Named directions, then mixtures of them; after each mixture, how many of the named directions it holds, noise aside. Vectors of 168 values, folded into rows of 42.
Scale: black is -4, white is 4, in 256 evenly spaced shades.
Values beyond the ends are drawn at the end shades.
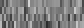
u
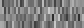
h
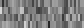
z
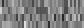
one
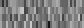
two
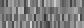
three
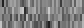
three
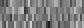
two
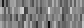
three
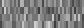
two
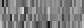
three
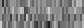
three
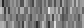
two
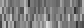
one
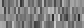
one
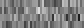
two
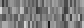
one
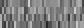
one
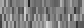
one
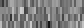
two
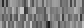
two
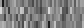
two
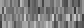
three
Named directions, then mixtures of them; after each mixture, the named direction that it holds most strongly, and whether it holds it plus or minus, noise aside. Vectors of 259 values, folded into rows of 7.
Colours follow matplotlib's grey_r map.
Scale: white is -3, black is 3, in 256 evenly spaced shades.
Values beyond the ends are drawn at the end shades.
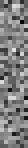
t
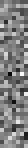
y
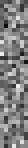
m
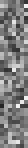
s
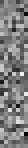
y, plus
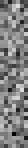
t, plus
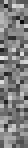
t, plus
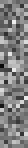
s, plus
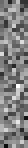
m, plus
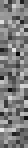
t, plus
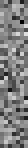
t, plus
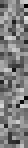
s, minus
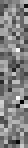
s, minus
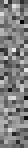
t, plus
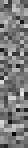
t, plus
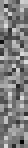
m, minus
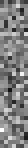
y, plus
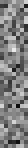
s, minus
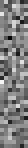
t, plus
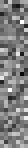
t, minus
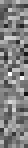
y, minus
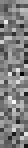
y, minus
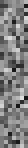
s, minus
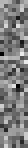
m, minus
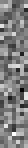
y, plus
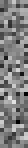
y, minus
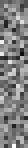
m, plus
